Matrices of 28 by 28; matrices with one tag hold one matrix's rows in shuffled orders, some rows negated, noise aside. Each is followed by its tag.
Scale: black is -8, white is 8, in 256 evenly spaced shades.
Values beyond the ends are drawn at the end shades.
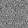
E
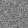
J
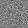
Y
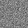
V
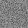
E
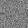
V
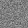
Y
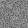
V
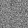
Y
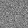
V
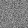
E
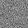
V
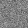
J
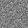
Y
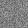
J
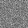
V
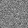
J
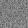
E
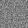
E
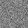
Y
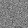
Y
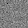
V
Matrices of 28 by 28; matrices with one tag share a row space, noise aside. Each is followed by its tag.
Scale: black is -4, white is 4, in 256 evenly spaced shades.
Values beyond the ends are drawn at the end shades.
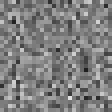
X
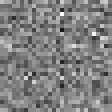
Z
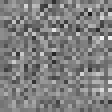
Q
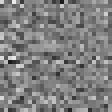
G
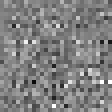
Q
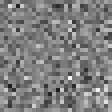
X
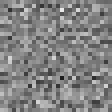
Z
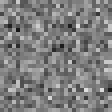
X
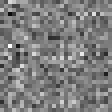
G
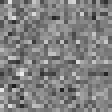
G
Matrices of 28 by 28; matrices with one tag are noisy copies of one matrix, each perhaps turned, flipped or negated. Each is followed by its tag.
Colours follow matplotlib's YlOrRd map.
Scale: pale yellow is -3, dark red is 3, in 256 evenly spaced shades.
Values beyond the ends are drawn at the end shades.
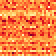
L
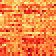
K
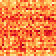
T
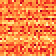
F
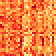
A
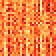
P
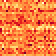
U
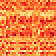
L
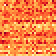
A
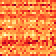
L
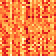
U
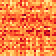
T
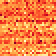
A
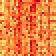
T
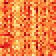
F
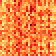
T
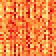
P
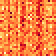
F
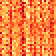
U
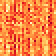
P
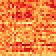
K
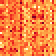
A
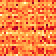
U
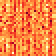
P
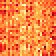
T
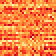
P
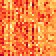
K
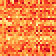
F
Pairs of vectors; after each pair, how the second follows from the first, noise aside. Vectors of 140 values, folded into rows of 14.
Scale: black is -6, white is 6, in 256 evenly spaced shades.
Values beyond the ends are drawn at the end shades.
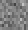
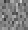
shuffled.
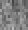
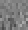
reversed, partly zeroed.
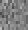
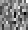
reversed, scaled up.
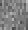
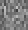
wrapped around.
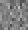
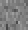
reversed, partly zeroed.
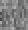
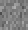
partly zeroed.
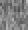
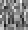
reversed, scaled up.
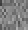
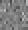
reversed, negated, partly zeroed.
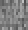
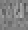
partly zeroed.
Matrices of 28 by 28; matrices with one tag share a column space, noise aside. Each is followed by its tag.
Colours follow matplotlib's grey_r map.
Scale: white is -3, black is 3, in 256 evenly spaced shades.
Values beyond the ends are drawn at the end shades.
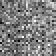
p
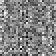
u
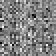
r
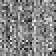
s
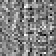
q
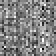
u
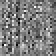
r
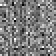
u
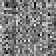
p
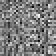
r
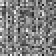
u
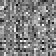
s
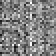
r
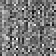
u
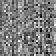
r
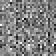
r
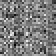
r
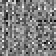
s
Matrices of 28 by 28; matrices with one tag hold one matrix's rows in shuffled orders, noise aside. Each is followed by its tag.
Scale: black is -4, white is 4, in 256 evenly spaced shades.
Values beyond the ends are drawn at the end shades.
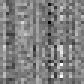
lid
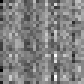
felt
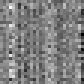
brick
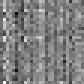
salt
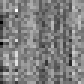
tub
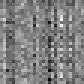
lid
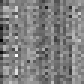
tub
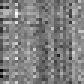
tub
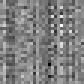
lid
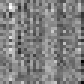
brick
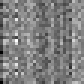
tub
